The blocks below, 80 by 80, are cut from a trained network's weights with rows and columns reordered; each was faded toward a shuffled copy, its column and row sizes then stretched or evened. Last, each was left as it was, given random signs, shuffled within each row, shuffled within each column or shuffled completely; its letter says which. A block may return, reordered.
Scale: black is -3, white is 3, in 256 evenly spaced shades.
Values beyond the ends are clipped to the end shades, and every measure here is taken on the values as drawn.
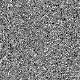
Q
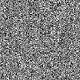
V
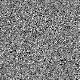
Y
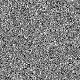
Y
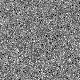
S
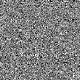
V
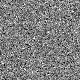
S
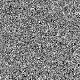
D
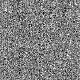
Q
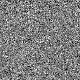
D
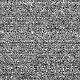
V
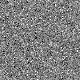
Q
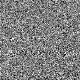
D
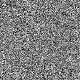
D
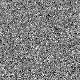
Y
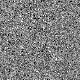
D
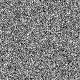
S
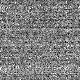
V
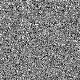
Y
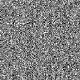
V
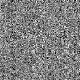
V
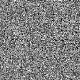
D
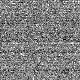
V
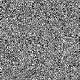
V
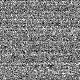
V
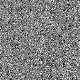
D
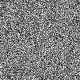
S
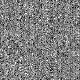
Q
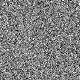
Y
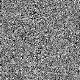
Q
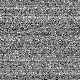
Y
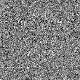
D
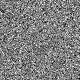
S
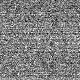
V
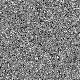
S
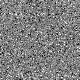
Y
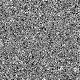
Y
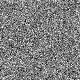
S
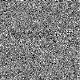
D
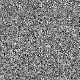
D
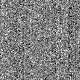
Q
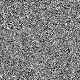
Y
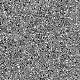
Q
